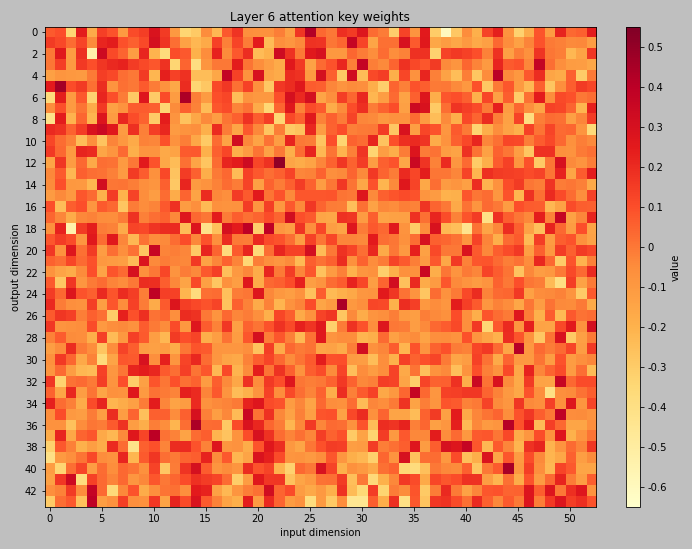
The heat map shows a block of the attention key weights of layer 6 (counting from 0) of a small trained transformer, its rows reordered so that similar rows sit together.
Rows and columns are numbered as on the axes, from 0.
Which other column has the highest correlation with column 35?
40
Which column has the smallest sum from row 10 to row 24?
15
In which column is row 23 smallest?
49
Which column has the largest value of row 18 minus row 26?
21
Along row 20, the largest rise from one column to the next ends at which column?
10
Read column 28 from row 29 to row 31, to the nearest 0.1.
-0.2 0.1 0.1
